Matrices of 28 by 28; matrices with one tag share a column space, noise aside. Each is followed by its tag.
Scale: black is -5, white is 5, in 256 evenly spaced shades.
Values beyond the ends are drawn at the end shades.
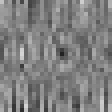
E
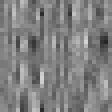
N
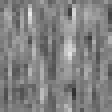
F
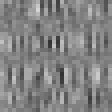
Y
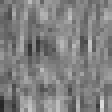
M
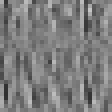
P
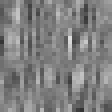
N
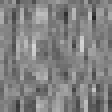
M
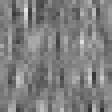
N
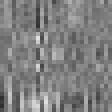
E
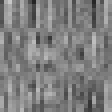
E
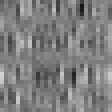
Y
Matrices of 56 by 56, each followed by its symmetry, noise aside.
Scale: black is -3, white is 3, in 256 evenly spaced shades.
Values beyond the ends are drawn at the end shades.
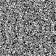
mirrored top to bottom.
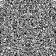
mirrored left to right.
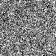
no symmetry.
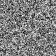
symmetric.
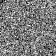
symmetric.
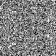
mirrored top to bottom.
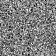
antisymmetric.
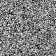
no symmetry.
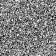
same after a half turn.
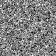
symmetric.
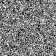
no symmetry.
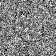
symmetric across the other diagonal.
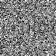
mirrored top to bottom.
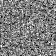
same after a half turn.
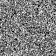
no symmetry.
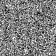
antisymmetric.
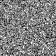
symmetric.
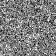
symmetric across the other diagonal.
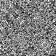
symmetric.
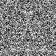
mirrored left to right.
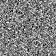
same after a half turn.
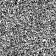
same after a half turn.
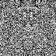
mirrored left to right.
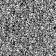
mirrored top to bottom.
